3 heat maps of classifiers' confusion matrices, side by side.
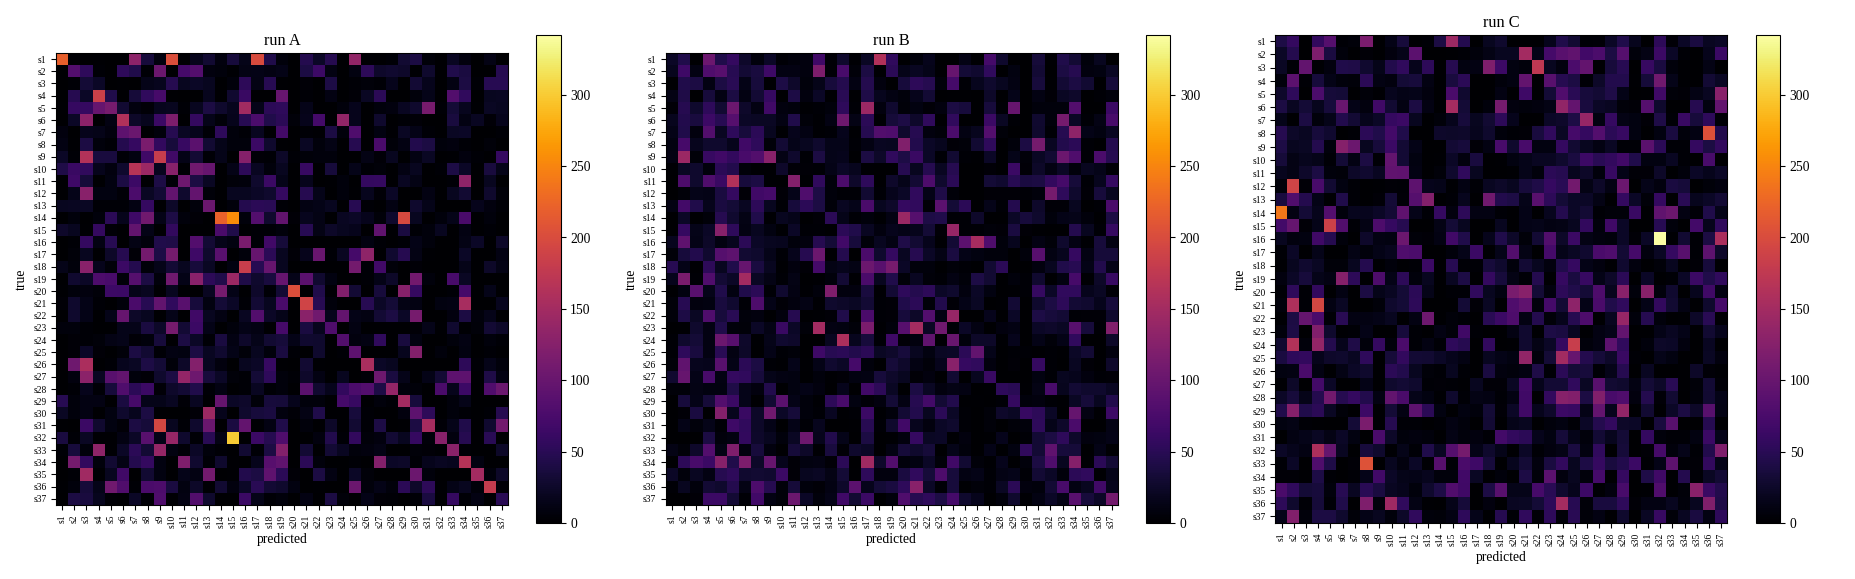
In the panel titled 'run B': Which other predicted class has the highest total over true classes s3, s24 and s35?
s15
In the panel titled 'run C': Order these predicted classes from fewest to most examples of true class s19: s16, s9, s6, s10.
s10, s16, s9, s6
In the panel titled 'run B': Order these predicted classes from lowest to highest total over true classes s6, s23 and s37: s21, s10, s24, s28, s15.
s28, s10, s24, s15, s21
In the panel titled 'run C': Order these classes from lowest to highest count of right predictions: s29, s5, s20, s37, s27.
s5, s37, s27, s20, s29
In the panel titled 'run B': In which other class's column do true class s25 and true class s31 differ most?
s26
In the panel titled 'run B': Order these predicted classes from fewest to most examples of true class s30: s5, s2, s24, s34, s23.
s2, s24, s23, s34, s5
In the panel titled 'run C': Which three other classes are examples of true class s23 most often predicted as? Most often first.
s4, s29, s16
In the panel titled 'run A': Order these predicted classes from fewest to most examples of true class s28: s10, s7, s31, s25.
s31, s10, s7, s25
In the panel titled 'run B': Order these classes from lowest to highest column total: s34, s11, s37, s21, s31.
s11, s31, s37, s21, s34
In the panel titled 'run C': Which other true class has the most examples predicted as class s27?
s28
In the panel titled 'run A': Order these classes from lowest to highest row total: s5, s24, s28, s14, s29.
s24, s29, s5, s28, s14
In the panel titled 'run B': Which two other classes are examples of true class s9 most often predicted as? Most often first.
s2, s33
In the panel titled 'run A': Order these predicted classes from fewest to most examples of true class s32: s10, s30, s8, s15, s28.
s28, s30, s8, s10, s15
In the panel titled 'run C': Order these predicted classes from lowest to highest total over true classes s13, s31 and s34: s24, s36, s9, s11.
s11, s24, s36, s9
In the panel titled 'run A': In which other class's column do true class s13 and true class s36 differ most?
s5
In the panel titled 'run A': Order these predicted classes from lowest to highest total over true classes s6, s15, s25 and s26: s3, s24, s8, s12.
s8, s24, s12, s3
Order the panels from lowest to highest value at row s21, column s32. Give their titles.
run A, run B, run C
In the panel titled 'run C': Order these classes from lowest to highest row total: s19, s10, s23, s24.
s23, s10, s19, s24
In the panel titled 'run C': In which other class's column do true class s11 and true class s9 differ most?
s6
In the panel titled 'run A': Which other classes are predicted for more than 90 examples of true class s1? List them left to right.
s7, s10, s17, s25
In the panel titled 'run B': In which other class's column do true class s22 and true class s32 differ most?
s24
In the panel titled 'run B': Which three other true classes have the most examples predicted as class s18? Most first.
s1, s7, s28
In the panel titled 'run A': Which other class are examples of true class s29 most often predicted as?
s14
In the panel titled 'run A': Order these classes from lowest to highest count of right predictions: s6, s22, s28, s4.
s22, s28, s6, s4
